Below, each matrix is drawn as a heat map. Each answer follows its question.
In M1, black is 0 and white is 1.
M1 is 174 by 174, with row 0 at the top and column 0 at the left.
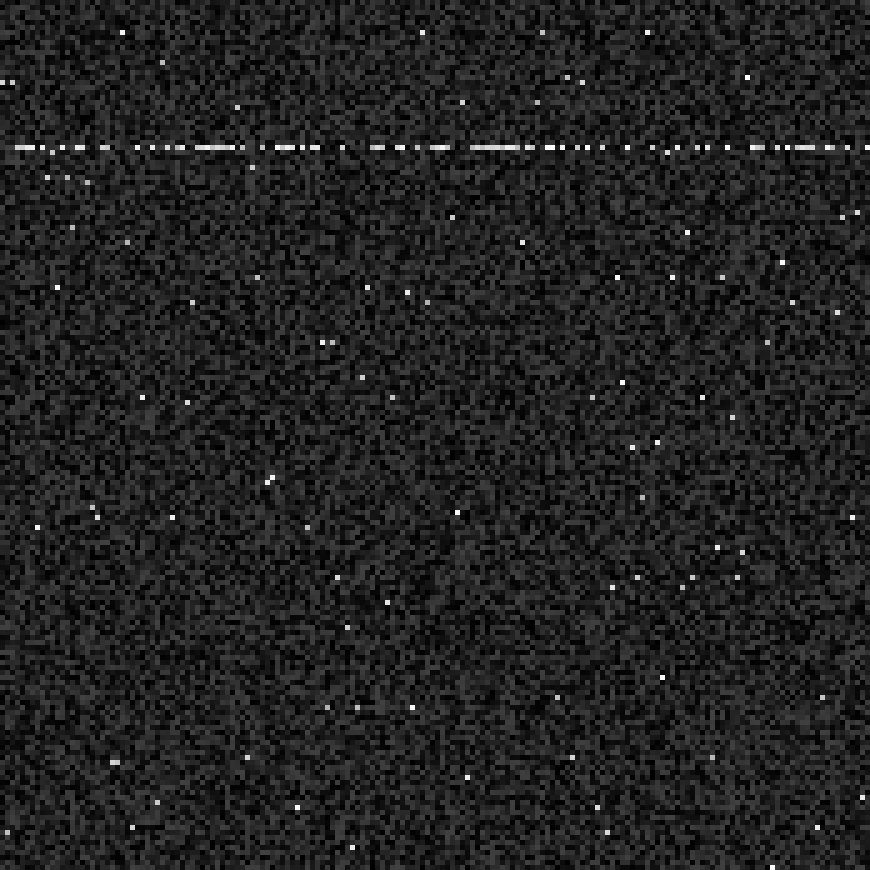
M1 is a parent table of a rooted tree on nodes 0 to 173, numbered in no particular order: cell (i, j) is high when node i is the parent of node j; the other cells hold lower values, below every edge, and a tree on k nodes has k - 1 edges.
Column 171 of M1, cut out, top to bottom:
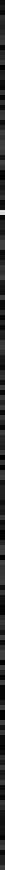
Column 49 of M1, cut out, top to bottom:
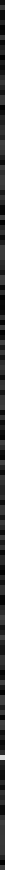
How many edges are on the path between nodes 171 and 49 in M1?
4
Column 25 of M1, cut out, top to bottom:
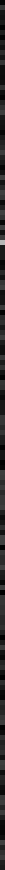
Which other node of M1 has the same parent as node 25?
104
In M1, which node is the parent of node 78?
79
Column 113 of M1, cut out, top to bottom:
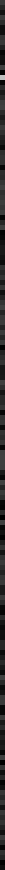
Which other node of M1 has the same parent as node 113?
149
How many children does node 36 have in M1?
1
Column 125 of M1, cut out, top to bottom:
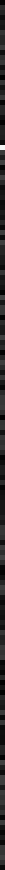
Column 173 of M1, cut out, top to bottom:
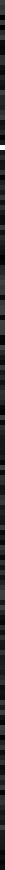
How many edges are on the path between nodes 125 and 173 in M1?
2
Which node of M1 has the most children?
29
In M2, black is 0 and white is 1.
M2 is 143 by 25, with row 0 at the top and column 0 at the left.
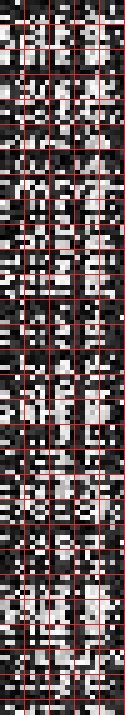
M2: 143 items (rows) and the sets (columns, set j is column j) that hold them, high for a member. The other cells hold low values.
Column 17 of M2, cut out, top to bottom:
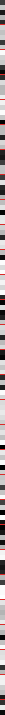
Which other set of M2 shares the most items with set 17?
12
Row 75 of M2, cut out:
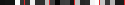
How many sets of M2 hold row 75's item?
8
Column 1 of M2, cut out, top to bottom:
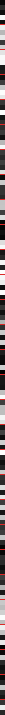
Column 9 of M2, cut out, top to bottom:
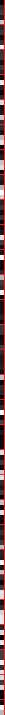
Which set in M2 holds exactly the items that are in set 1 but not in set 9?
0
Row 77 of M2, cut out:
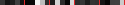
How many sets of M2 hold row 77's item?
5
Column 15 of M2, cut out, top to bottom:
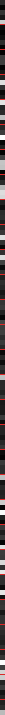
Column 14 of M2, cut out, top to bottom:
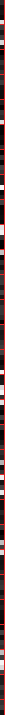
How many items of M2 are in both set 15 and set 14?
4
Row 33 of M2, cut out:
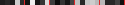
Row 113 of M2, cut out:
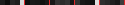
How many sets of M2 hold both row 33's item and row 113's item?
1
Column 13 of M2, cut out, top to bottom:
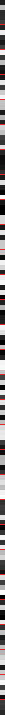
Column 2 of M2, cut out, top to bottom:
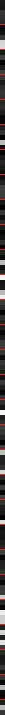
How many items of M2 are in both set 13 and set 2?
6
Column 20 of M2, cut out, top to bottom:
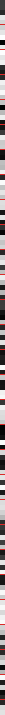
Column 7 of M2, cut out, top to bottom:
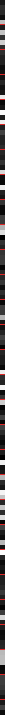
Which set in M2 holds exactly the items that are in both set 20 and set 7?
16
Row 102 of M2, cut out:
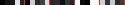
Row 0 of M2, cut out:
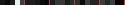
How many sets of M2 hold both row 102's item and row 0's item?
1
